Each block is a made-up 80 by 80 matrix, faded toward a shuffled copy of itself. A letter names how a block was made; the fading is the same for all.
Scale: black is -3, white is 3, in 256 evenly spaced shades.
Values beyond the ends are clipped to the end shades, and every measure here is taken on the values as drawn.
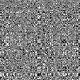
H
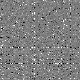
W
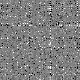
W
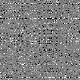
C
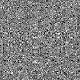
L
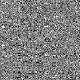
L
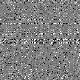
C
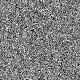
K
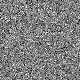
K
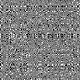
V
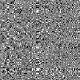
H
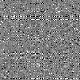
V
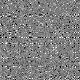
C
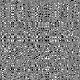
V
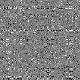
C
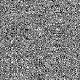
L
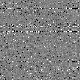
C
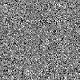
L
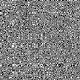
L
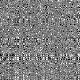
H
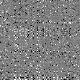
W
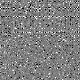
C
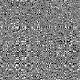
V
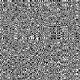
H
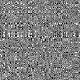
H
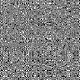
H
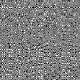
V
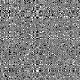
V
